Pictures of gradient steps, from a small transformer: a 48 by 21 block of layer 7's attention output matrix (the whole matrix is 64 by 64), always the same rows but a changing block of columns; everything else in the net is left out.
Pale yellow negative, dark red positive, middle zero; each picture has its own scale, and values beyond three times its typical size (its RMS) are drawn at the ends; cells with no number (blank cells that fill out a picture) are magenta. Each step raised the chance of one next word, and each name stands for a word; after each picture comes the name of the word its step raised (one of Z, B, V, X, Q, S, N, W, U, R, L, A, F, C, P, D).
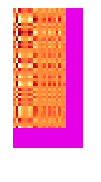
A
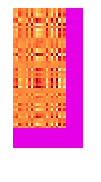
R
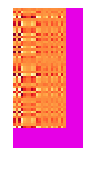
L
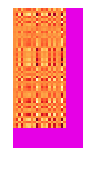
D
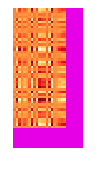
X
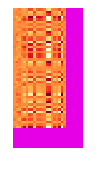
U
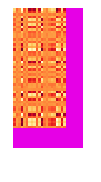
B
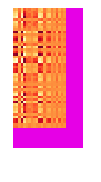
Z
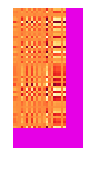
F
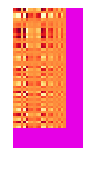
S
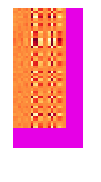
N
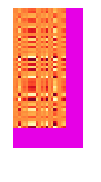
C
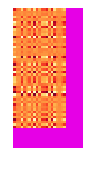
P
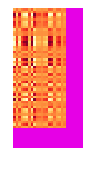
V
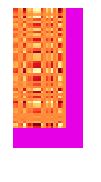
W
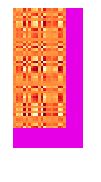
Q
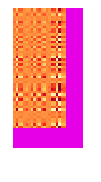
C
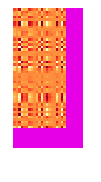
Q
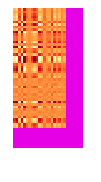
Z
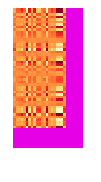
B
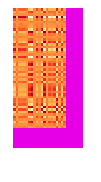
U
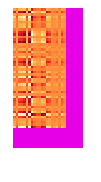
N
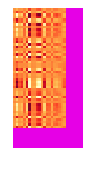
R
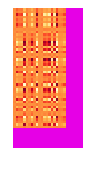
V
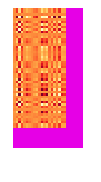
U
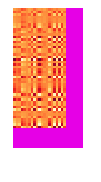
C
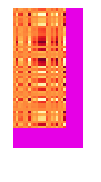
V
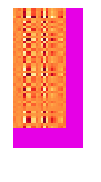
L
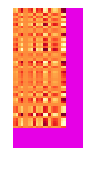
B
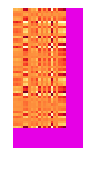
P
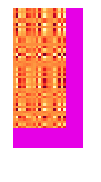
R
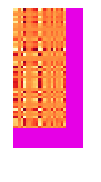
X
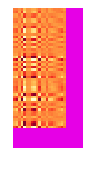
C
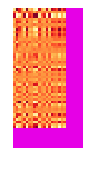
S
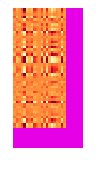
Z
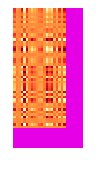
X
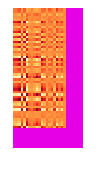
C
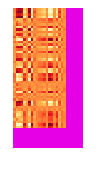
W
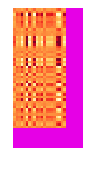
V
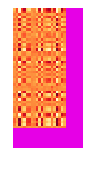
B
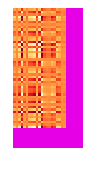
U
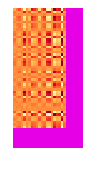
N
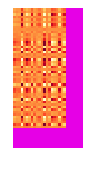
V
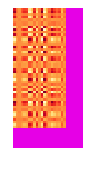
W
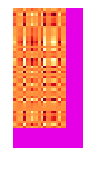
V
